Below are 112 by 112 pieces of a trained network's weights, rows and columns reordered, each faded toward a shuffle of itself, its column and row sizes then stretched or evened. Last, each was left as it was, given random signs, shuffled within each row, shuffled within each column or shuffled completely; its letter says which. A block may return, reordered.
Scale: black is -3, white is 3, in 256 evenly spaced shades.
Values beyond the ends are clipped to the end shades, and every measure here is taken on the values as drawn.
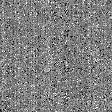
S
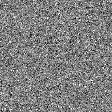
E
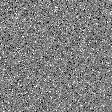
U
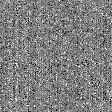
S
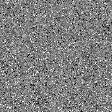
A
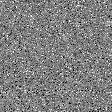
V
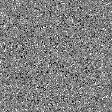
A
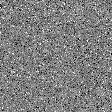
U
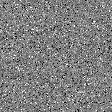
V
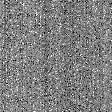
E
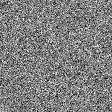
U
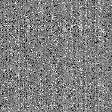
S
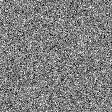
U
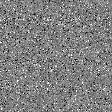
A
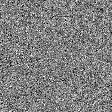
E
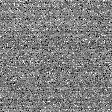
V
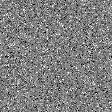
E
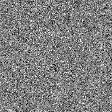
A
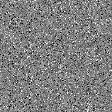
E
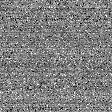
V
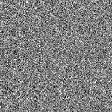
S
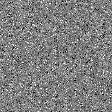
E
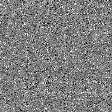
A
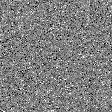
U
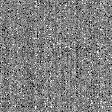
S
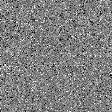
A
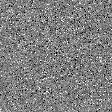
A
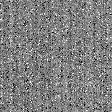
E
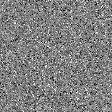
A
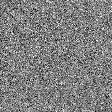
V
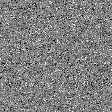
V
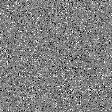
A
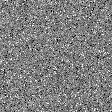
U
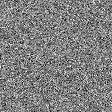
V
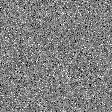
U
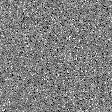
U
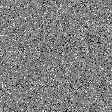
V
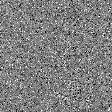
E
